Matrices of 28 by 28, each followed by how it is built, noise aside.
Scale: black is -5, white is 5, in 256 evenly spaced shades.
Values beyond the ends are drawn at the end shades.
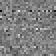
uneven rows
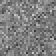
Hankel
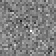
diagonal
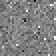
sparse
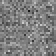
blocks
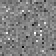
sparse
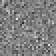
banded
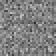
blocks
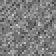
Hankel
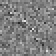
banded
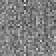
blocks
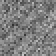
Hankel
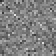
diagonal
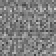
repeating columns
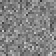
Hankel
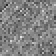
Hankel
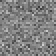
repeating columns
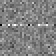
uneven rows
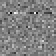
uneven rows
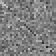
diagonal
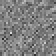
Hankel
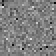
sparse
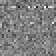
uneven rows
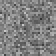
blocks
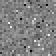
sparse
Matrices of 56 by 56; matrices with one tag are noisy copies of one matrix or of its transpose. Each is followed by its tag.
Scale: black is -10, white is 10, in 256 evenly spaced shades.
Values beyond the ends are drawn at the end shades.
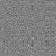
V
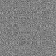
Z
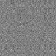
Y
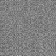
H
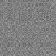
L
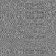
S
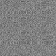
Z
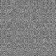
H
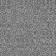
H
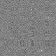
V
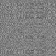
S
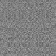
L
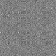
Z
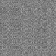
L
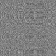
S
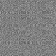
Z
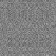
L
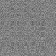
Z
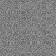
Z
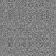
L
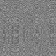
S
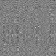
S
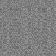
L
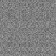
L
